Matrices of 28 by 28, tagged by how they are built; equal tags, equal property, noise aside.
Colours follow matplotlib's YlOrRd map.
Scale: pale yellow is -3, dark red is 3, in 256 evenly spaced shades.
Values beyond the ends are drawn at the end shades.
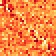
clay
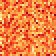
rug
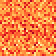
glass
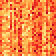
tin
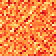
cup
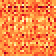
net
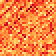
cup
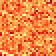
rug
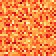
rug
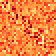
clay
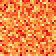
glass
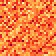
cup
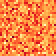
rug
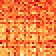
tin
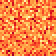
glass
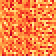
rug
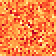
clay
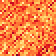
cup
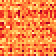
tin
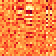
net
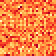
tin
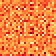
net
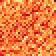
cup
